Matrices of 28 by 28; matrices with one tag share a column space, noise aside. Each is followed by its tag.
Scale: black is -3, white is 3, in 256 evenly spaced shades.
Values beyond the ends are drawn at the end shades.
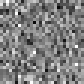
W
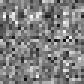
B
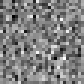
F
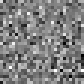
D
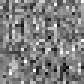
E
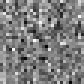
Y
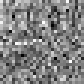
B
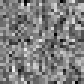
E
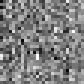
F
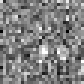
F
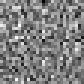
B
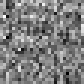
Y
